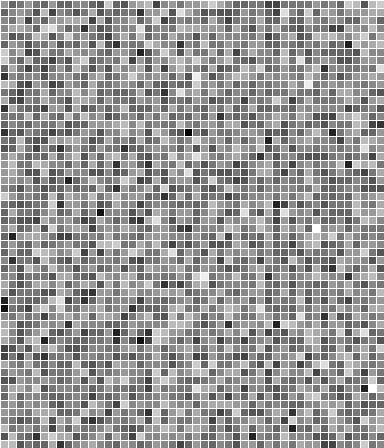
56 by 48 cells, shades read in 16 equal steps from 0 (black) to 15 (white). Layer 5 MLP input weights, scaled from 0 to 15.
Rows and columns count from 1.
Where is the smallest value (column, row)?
24, 17
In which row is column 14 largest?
1
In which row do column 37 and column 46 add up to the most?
53
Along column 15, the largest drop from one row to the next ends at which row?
21
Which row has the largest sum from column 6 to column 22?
32
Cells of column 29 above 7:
29
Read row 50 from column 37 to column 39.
9 7 11
